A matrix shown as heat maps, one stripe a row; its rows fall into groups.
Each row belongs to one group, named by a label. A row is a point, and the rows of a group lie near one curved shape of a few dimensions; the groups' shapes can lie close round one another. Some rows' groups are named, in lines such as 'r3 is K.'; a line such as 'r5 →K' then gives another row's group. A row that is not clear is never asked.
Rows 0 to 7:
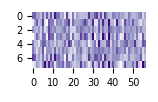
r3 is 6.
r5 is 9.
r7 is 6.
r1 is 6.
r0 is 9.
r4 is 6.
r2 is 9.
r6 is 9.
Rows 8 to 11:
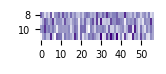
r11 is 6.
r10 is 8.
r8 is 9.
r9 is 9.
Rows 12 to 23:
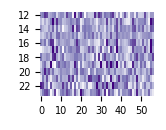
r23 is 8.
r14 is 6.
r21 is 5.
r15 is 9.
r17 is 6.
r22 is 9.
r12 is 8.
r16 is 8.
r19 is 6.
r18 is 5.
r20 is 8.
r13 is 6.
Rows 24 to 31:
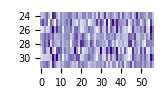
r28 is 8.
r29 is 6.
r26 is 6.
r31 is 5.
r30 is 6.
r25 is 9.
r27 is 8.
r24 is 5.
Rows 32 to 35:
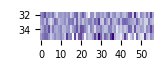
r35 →8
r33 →5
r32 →8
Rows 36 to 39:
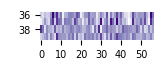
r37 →6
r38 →5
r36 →6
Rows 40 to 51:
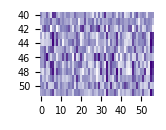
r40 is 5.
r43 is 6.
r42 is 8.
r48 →6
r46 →8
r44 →6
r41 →9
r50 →5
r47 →8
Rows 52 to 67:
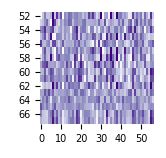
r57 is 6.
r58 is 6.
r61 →8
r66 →6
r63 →8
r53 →5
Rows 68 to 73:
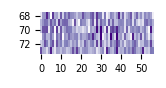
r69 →9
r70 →9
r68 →5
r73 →6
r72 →9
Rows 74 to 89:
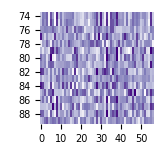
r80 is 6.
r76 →8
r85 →8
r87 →6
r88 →9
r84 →9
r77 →5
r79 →6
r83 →9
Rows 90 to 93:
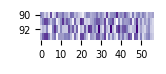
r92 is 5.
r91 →8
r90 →9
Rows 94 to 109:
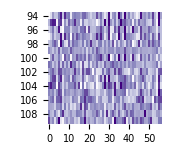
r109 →6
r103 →9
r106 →8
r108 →5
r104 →9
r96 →6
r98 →5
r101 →9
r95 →9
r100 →6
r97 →6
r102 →8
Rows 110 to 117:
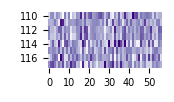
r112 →6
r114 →6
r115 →9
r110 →6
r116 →5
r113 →6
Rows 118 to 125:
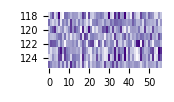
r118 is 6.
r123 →6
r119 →9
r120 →8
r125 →9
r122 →8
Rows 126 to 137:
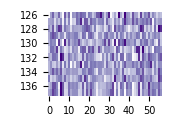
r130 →9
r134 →8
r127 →6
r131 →8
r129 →8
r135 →6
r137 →5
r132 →5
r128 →8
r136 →5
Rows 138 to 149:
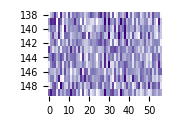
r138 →5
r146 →6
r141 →6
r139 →9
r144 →9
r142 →5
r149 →9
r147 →6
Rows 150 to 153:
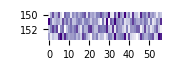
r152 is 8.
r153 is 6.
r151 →5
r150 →6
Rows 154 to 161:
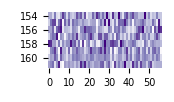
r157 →8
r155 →9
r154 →5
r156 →8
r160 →5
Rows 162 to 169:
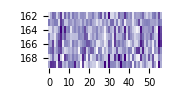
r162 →9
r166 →8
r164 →6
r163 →5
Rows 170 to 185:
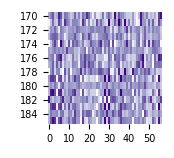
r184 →8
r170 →8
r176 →8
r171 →6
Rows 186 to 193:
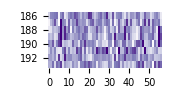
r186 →8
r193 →8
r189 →6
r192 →9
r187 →5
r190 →8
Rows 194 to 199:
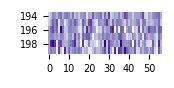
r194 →9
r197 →8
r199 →9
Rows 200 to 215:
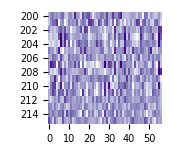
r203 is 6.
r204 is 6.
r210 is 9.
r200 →8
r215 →5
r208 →6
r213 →5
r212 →9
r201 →8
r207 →9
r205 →6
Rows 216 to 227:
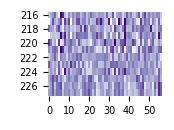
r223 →9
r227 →8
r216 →5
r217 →6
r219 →6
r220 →9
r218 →6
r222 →5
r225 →8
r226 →8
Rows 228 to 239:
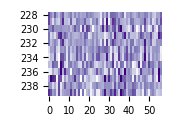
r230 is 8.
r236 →6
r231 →6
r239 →9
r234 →5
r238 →9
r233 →5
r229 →5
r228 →5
